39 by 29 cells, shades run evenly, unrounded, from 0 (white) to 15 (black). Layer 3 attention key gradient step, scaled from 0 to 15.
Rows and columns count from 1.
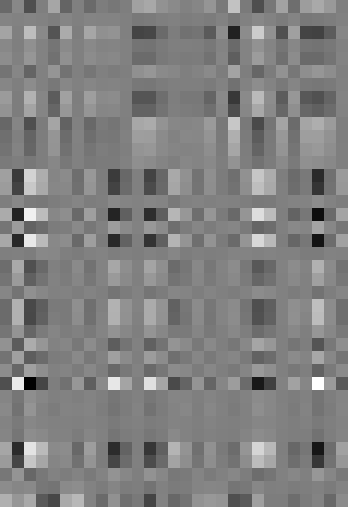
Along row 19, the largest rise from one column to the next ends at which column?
2
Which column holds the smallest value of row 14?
3
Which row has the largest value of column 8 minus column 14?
30
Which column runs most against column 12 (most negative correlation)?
6
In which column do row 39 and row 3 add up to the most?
20
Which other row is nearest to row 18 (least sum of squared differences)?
28
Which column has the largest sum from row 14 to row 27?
27
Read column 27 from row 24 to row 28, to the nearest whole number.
4 4 6 10 5
